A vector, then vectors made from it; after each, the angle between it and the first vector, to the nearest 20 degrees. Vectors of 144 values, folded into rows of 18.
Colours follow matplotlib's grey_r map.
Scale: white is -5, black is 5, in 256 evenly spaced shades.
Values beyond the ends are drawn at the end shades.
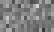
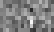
80 degrees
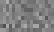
100 degrees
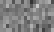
40 degrees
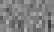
80 degrees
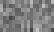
120 degrees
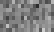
160 degrees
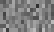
120 degrees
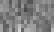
80 degrees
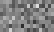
60 degrees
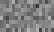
140 degrees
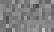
160 degrees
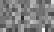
120 degrees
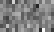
140 degrees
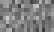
20 degrees
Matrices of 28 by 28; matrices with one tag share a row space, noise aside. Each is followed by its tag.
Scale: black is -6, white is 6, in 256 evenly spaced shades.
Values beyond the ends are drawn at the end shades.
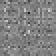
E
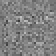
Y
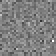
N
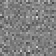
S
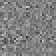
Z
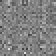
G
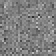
S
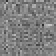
Y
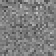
Y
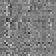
E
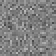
G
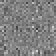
S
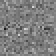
Y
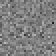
N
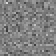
Y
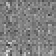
E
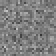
Y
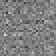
Y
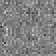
S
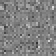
S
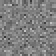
G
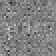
E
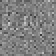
N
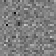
Y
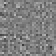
Z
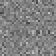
S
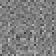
N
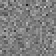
Z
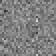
S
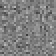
Z
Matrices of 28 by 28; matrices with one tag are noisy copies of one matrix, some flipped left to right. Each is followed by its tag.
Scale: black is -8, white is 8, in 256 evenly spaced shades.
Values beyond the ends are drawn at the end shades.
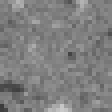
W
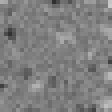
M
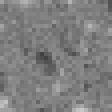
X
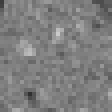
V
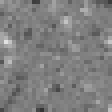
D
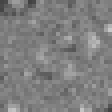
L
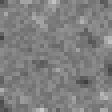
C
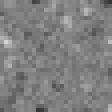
D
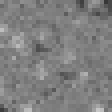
L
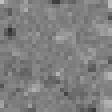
M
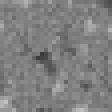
X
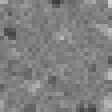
M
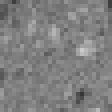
V
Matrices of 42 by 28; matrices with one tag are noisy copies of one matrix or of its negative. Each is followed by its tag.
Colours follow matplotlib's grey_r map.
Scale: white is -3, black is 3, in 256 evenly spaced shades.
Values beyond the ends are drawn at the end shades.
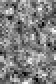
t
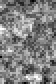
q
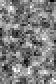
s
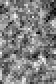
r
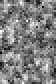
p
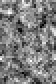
t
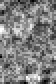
q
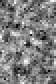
s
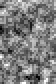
q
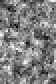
s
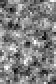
s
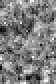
q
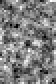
s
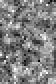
s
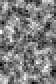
p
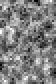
p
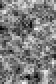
q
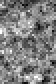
q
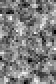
t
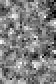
r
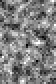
s
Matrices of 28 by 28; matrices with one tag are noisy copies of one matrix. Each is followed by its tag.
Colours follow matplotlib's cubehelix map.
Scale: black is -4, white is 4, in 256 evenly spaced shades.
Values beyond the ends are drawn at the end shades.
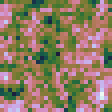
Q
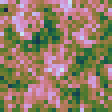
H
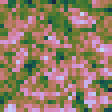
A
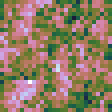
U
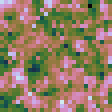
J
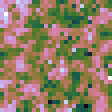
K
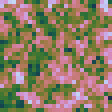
J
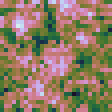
H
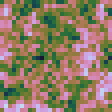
Q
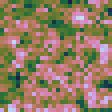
A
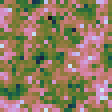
Q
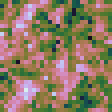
U
